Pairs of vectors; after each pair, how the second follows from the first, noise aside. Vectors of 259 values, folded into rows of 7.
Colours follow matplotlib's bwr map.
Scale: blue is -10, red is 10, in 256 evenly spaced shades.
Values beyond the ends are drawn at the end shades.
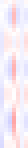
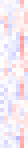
wrapped around.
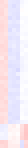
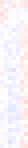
reversed, shrunk.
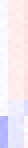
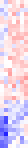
scaled up.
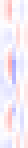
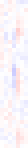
reversed, shrunk.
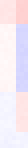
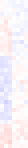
reversed, shrunk.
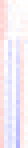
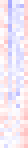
reversed.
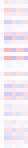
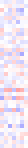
reversed.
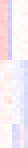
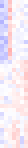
negated.
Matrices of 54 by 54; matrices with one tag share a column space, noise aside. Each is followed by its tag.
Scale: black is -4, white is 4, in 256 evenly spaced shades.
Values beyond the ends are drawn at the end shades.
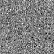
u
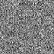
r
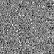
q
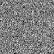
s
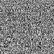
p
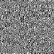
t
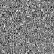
t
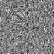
t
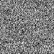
p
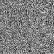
s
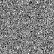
r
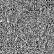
u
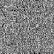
t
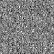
t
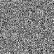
s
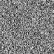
r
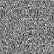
p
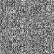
u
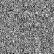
t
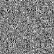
u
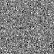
u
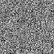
s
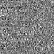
p
